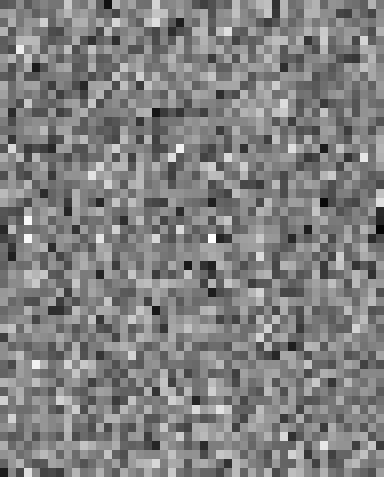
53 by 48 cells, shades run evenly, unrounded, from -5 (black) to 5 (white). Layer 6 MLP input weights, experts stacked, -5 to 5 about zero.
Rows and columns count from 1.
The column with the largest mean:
33
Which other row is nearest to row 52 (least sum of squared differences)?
9
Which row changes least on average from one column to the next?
14
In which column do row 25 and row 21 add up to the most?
4
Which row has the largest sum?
32
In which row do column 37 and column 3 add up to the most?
6
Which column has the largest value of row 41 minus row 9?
5
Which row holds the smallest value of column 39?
26
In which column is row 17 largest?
23
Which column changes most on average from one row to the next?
15
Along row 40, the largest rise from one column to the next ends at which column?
36
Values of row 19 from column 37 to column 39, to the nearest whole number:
0 -2 -1
